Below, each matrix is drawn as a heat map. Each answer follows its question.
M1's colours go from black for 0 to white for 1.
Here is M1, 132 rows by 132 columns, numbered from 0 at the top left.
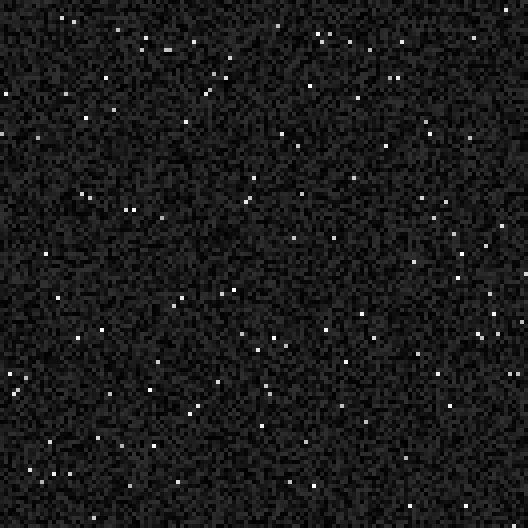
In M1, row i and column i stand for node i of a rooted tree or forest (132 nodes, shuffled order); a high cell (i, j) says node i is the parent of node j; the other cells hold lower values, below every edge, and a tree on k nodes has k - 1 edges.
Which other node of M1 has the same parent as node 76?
12
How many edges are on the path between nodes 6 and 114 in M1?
2
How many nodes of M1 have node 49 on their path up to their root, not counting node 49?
10
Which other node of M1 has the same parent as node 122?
55
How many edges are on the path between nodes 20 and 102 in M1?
8
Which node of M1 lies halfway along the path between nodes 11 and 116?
84
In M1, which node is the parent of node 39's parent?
78
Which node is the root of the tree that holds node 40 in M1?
95
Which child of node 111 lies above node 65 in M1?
30
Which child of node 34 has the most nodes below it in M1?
9
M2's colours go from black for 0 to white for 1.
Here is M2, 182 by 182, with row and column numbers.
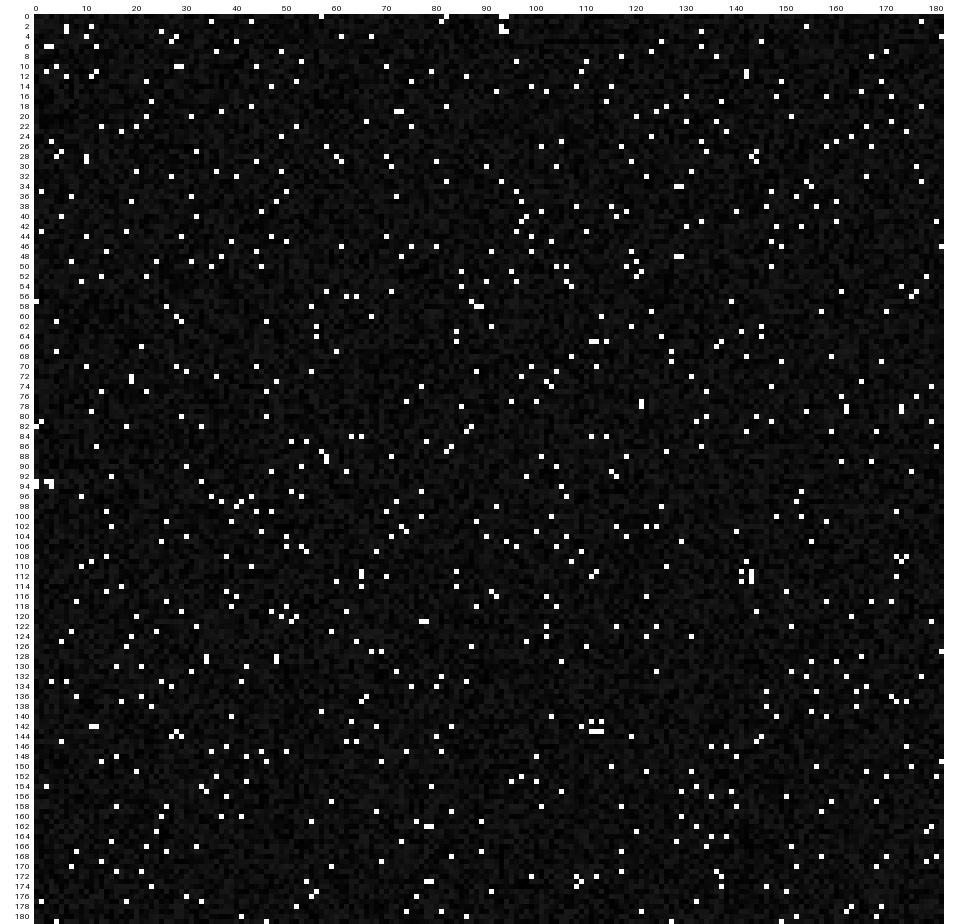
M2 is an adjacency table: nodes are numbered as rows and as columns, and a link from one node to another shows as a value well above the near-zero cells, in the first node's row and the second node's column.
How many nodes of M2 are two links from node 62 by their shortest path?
7
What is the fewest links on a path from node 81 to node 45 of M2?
2
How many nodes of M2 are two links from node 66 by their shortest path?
3
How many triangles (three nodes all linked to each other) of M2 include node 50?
4
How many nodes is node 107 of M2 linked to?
3
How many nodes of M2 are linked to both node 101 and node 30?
0
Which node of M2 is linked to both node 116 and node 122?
node 102
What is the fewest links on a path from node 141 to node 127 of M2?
4
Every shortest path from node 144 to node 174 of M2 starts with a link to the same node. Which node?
node 119
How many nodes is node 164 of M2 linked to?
2
